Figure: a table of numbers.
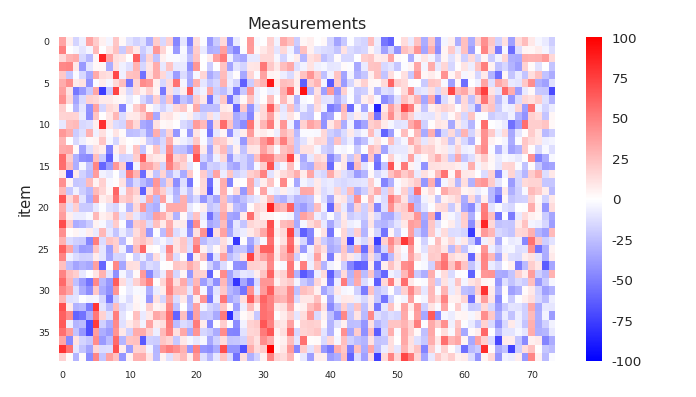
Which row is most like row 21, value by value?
1
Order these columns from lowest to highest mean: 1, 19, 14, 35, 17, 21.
19, 35, 17, 21, 14, 1
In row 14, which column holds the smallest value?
7
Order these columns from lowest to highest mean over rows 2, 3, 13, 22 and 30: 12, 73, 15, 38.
73, 12, 15, 38
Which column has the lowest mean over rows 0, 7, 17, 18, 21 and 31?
22
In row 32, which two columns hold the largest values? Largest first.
5, 0
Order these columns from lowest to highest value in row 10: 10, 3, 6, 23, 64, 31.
3, 64, 23, 10, 31, 6
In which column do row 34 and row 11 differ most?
4
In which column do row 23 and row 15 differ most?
61
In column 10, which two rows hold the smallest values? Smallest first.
15, 5
